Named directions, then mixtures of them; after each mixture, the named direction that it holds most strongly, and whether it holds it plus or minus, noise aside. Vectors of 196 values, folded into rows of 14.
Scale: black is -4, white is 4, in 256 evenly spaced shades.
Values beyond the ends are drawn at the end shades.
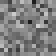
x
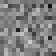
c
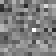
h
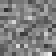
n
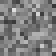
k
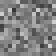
k, minus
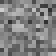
x, plus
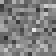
h, plus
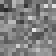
h, plus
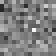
h, plus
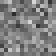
x, minus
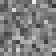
x, minus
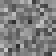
x, plus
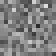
x, minus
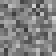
k, minus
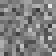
c, minus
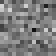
h, minus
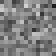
k, plus
